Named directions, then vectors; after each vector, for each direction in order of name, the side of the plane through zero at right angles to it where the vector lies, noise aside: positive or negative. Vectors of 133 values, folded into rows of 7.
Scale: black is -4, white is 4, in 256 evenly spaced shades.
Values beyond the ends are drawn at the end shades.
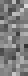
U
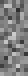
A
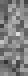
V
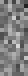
positive, negative, positive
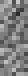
positive, negative, negative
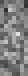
positive, negative, positive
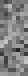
positive, positive, positive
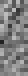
positive, negative, negative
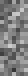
negative, positive, positive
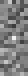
positive, negative, negative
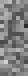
negative, negative, negative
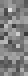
positive, negative, positive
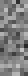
negative, positive, negative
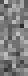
negative, negative, positive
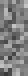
negative, positive, negative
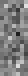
positive, positive, negative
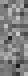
negative, negative, positive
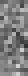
positive, positive, negative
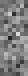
negative, negative, positive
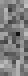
negative, positive, negative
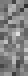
positive, negative, positive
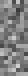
positive, negative, negative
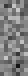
negative, negative, positive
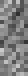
positive, negative, negative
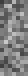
positive, positive, positive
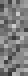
negative, positive, positive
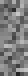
negative, positive, positive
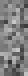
negative, negative, positive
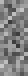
negative, positive, negative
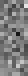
positive, positive, negative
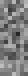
negative, positive, negative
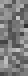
negative, negative, negative
